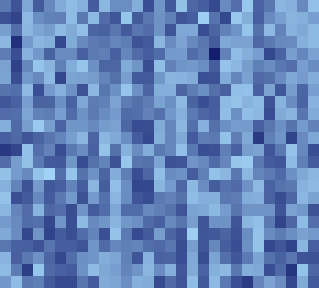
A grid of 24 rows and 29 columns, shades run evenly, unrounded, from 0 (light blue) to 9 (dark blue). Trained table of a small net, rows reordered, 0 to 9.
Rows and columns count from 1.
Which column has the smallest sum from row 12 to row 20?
23
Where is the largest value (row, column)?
5, 20
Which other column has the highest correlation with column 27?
3
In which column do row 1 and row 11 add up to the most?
14
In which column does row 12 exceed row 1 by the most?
27
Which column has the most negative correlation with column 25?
24
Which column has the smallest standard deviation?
16
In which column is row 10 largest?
25
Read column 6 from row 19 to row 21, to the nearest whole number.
3 6 6
